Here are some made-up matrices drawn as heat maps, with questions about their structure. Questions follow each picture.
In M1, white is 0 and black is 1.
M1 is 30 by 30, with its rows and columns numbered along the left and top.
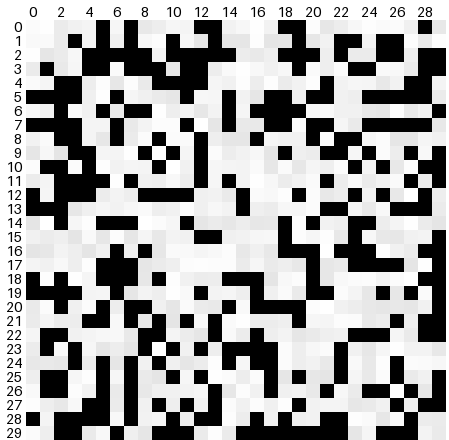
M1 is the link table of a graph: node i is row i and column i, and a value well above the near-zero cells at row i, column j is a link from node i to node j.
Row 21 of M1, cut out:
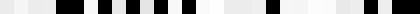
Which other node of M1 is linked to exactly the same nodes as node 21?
node 27
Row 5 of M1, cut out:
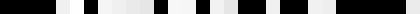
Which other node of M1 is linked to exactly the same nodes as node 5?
node 7
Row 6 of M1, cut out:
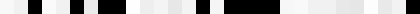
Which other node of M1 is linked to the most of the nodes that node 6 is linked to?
node 20
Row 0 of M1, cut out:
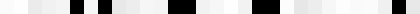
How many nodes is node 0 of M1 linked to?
7
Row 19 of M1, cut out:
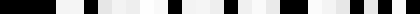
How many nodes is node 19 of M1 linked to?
12
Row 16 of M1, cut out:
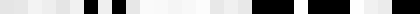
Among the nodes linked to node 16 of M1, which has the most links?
node 29
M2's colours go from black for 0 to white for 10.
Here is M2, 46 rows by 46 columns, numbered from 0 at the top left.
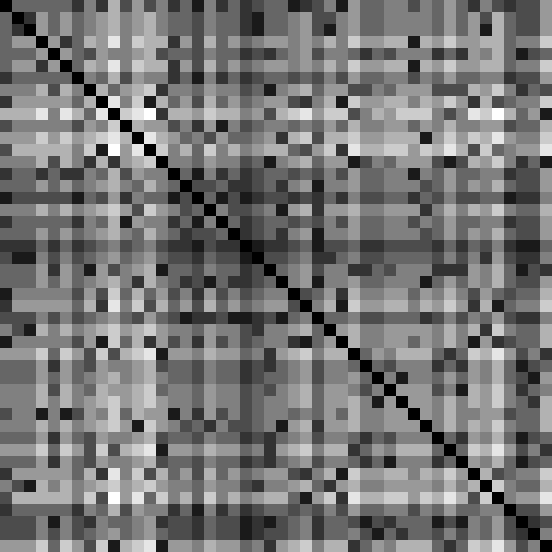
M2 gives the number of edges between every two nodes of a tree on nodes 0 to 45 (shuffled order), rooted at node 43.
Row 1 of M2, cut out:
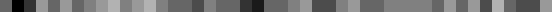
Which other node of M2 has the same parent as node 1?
2
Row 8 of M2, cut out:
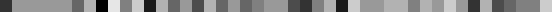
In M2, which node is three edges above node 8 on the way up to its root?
16
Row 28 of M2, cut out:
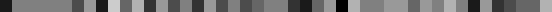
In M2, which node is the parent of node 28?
0
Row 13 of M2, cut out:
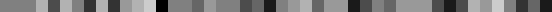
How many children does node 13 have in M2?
3
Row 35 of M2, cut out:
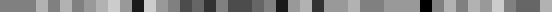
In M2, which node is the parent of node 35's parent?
26
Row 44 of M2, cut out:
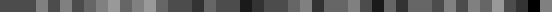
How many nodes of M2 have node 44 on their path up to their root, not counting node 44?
2
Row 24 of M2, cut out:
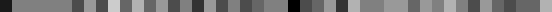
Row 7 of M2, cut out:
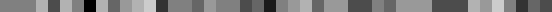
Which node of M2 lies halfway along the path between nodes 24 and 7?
20
